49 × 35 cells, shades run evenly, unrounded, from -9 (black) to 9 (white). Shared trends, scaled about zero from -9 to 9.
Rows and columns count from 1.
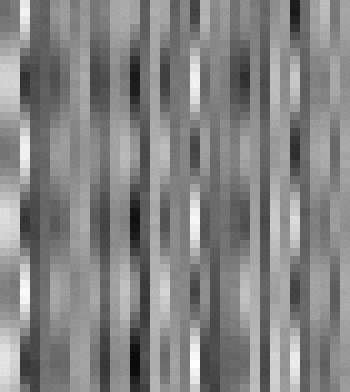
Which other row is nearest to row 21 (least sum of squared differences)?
18
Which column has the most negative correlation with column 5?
22
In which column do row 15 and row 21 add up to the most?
3
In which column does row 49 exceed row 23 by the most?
30
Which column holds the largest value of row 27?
20
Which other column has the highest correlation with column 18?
26
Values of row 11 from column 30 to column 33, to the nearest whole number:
5 -2 0 0
